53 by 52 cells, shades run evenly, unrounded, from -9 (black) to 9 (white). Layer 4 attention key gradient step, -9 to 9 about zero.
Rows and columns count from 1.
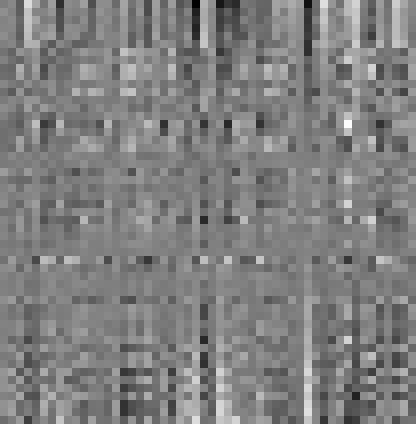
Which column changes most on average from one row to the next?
44
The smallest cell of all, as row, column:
1, 25
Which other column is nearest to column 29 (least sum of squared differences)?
6
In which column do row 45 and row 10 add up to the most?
47
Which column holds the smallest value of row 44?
16
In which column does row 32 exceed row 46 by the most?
26
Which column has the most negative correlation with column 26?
19
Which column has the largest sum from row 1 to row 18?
45
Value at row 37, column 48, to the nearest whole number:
0
